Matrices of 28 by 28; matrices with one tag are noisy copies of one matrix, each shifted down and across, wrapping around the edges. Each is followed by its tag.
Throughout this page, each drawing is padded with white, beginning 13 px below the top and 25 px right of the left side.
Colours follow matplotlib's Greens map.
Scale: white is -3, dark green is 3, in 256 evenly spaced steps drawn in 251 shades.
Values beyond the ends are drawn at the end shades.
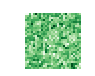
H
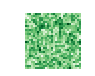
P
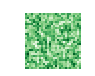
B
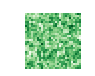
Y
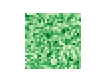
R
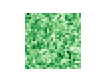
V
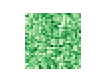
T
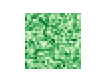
B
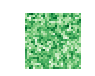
R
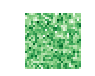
R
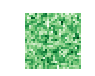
R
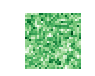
H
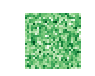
T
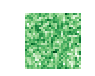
H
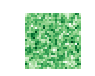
H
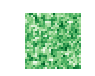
V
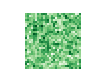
P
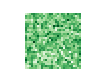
R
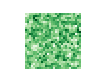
H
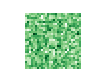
T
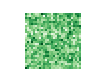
R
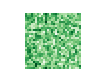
T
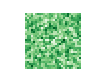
B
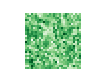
Y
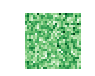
T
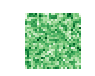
B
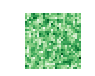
V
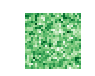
H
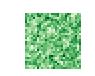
H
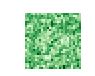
H
